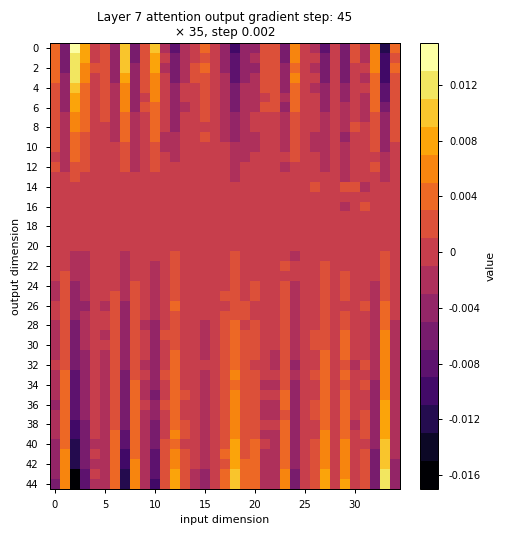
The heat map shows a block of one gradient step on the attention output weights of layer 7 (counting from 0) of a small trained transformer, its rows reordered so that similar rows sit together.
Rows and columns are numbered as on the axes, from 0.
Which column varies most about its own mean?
2
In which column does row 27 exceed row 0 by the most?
33
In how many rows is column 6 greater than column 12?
11
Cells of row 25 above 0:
11
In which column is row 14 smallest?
31
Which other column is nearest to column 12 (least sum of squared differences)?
27
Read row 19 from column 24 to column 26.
0 0 0
